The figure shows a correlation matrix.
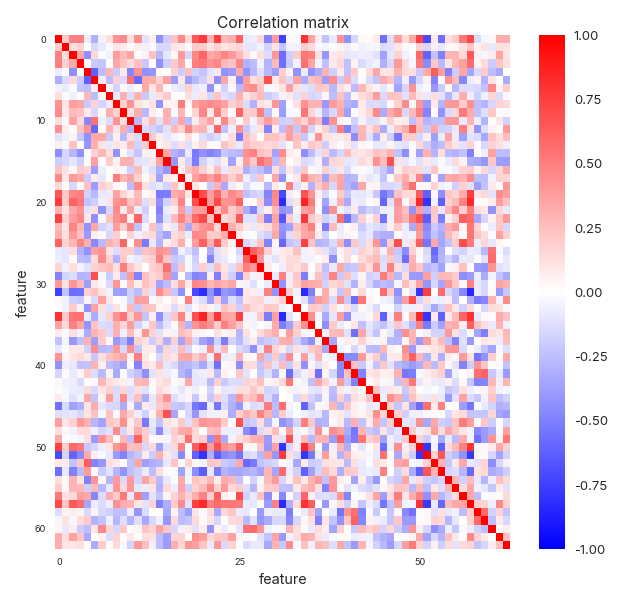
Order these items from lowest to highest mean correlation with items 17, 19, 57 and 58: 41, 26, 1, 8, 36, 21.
26, 36, 41, 1, 8, 21
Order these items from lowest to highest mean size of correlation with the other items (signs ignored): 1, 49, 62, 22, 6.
1, 6, 62, 49, 22
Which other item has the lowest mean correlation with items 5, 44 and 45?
19
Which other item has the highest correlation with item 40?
58
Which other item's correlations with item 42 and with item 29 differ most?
49
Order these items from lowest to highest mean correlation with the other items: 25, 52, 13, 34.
52, 13, 25, 34
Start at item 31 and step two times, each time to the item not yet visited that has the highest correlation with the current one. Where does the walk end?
53
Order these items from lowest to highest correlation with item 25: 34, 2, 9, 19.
2, 19, 9, 34
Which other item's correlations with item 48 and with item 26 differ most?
27
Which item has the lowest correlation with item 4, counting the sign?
5
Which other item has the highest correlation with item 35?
57
